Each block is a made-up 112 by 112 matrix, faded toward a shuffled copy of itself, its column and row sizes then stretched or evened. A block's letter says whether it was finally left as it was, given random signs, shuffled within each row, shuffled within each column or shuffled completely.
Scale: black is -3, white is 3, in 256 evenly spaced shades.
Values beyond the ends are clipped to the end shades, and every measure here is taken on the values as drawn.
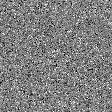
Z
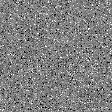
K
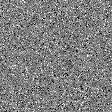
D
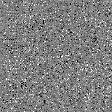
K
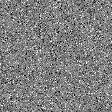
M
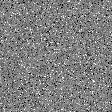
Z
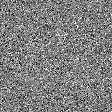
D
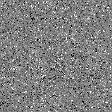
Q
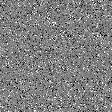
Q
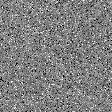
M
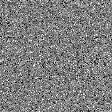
Q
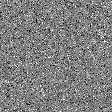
Z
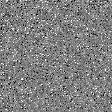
K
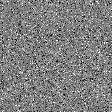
Q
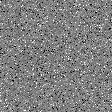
Z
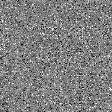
K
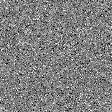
D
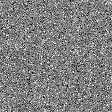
M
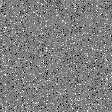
K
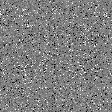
Q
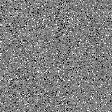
K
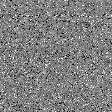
Q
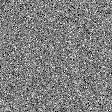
Z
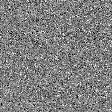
D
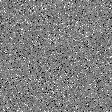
Z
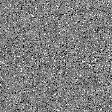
Q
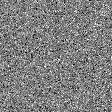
Z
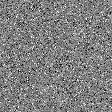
Z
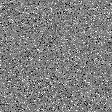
D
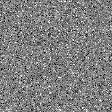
Q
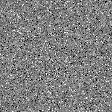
M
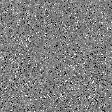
K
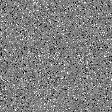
Q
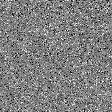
D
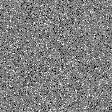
M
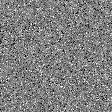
Z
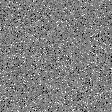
Z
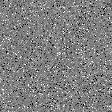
K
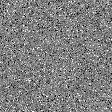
D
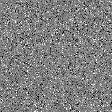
K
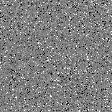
Q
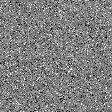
M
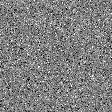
Z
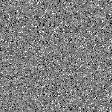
K
